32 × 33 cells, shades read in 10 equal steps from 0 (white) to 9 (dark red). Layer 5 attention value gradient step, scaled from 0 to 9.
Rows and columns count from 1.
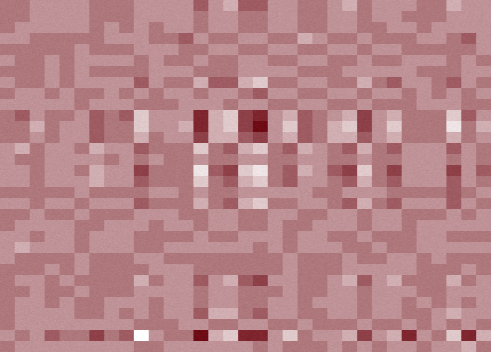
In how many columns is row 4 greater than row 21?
14
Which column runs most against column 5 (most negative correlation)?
11
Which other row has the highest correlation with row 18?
7
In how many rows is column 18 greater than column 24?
17
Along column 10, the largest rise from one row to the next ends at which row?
32
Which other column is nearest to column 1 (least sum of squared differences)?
22
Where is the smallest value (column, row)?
10, 31
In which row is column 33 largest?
16
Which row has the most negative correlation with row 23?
24
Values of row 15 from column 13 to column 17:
5 4 5 5 4
